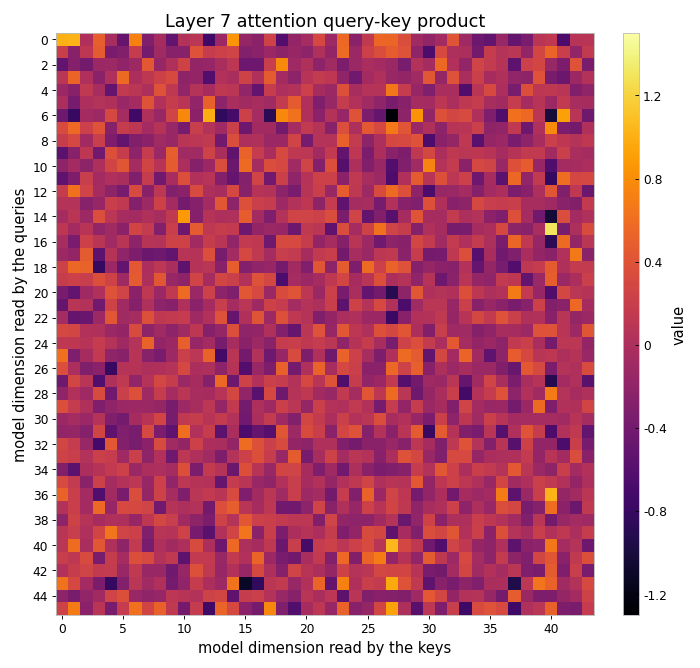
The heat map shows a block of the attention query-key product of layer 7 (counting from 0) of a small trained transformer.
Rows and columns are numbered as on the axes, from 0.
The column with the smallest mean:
30
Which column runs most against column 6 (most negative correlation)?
18
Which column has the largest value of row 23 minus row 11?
40
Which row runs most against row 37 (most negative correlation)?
6
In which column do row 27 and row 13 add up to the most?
13
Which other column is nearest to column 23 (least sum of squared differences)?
28
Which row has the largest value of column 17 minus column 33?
45
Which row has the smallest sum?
31
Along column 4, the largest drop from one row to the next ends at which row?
43
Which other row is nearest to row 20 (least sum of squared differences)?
34
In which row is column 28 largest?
25
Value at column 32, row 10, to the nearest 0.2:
0.2
